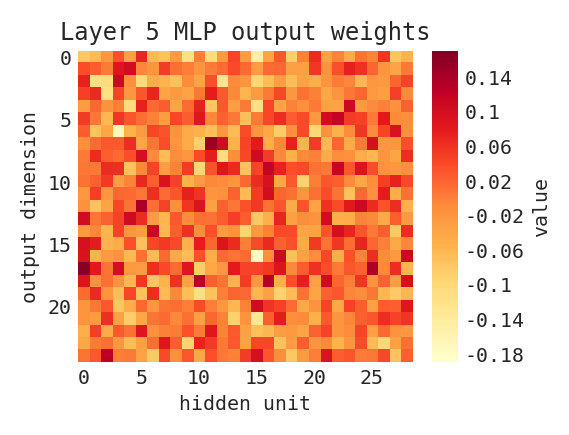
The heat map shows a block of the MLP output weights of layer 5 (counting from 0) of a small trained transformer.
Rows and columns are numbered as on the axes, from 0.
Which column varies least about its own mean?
8
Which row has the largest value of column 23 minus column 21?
4
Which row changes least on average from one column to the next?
1
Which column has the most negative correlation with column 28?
13
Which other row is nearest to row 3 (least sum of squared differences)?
22
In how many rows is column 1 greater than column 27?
17
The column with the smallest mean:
18
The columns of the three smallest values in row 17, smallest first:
10, 28, 11
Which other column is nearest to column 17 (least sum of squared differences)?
25
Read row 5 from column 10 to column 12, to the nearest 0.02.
0.08 0 0.02
